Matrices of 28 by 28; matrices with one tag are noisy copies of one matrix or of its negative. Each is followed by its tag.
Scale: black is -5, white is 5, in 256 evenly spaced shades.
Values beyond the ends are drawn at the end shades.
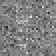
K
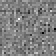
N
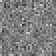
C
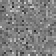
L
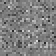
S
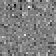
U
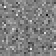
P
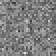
P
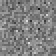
P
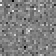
C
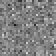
U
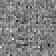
K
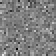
L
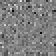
U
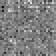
L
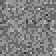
P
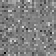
L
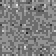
C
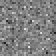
P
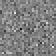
N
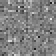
L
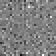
U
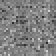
K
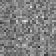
K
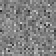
N
